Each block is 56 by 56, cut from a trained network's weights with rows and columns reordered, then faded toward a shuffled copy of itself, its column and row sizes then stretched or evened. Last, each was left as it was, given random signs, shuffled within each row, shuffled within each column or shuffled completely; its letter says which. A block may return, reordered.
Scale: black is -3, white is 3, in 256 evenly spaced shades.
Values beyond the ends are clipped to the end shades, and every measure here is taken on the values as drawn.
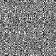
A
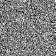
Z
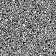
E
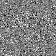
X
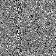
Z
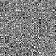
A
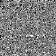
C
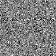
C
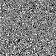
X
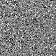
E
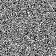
E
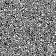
E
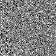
Z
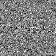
X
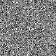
C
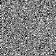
C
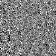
Z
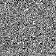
C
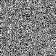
Z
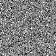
Z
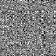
A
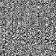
A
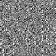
A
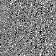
Z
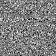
X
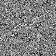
X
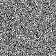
E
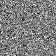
X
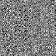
A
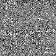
C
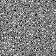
X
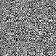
A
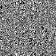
C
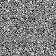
X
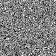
E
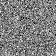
E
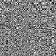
A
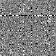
C
